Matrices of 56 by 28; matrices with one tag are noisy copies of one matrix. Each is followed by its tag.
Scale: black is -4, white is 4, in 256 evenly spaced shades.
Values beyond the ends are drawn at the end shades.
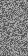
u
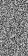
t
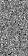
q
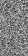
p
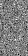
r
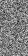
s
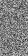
s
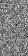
r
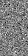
u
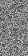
s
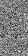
s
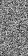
u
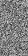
q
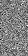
r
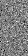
p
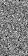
q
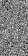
q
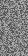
r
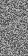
u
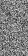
p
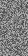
s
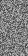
t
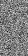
t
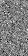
q
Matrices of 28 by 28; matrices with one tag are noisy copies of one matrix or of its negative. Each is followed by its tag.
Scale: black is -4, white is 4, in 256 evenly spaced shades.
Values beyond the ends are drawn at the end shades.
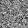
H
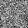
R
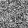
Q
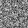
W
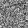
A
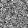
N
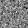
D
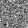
D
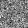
Q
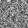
N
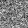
Q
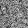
H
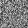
D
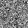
R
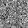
R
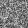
R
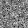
W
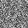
N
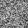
R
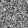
N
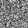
D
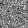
A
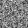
W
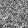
R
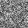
Q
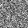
N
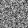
W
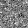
W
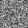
W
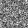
W
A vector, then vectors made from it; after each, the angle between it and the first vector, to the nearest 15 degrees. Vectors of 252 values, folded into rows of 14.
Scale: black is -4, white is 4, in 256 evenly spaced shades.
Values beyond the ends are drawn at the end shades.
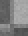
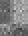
30 degrees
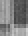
165 degrees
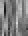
75 degrees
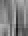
75 degrees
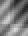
135 degrees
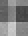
105 degrees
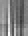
120 degrees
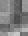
135 degrees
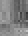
150 degrees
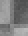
165 degrees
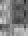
150 degrees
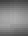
75 degrees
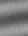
105 degrees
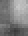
30 degrees
